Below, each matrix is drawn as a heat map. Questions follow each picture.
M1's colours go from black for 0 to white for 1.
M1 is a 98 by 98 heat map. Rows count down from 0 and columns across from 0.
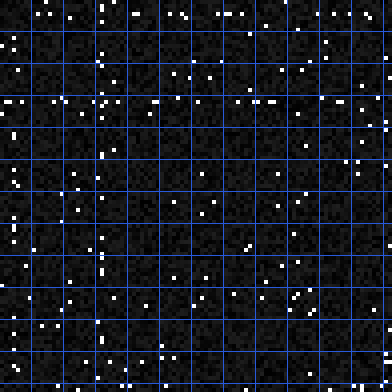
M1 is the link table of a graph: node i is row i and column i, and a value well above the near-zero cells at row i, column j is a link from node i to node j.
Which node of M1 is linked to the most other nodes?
node 25
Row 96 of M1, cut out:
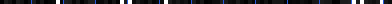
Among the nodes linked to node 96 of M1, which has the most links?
node 90
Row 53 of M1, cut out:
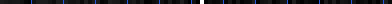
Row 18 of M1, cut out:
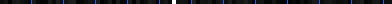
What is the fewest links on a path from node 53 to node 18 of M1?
3
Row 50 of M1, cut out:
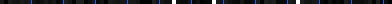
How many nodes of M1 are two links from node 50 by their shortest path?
7
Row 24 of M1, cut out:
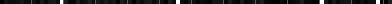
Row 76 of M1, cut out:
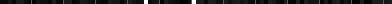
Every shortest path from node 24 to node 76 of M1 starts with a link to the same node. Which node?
node 15
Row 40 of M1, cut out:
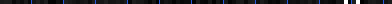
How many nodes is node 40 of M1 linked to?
2
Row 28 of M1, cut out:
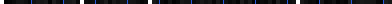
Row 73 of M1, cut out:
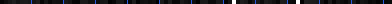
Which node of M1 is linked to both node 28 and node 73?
node 74
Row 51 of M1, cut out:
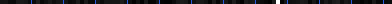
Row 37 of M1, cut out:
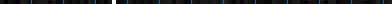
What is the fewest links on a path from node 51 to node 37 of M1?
6
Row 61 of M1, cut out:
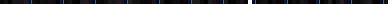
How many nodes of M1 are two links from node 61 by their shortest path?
5
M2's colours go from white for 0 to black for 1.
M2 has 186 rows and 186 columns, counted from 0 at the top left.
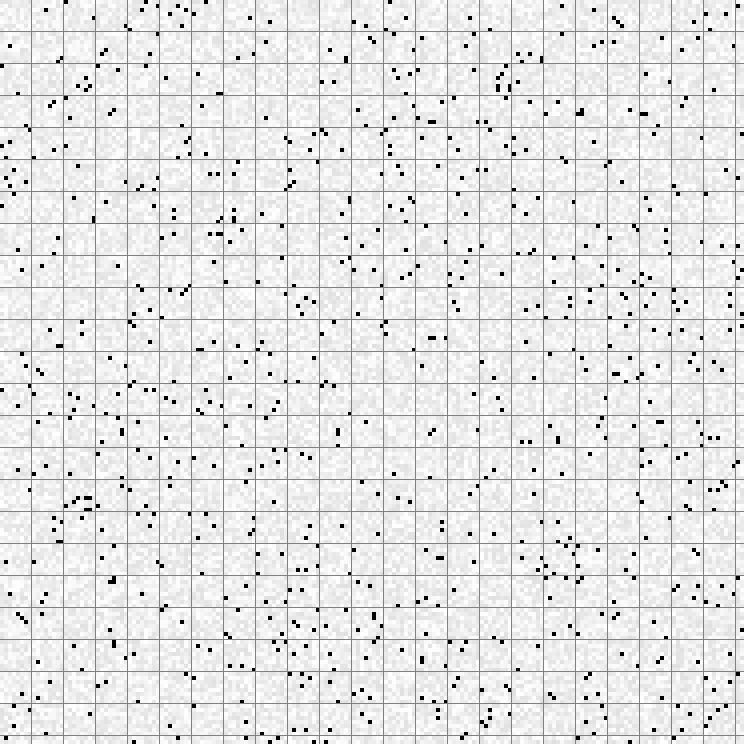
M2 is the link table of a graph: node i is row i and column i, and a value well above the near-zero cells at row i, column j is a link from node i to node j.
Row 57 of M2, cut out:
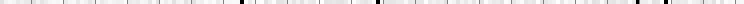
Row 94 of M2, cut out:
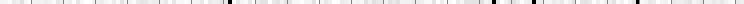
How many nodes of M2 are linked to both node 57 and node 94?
1
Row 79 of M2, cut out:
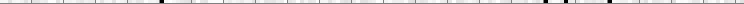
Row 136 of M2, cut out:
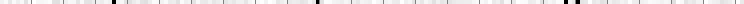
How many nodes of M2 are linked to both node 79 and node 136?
1
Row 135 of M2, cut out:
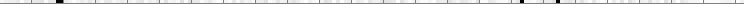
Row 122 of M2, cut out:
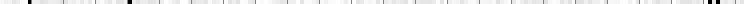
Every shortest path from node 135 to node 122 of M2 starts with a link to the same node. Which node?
node 139
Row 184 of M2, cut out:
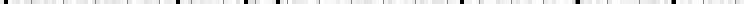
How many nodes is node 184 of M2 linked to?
7
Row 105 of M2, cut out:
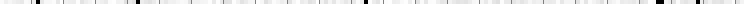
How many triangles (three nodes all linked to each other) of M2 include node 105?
5
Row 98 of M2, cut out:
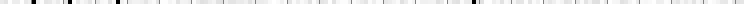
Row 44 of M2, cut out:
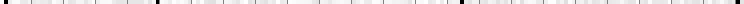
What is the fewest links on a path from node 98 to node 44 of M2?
3
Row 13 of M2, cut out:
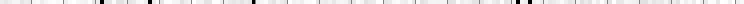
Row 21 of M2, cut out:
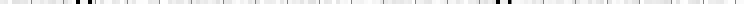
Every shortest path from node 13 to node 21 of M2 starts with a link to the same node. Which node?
node 25
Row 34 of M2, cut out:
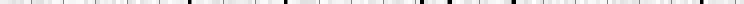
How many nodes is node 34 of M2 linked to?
6
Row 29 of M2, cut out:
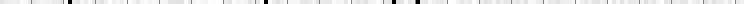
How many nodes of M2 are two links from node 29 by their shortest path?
4
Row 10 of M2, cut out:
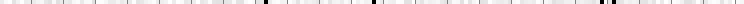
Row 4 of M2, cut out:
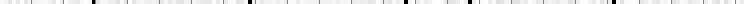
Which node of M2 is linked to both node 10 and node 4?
node 153
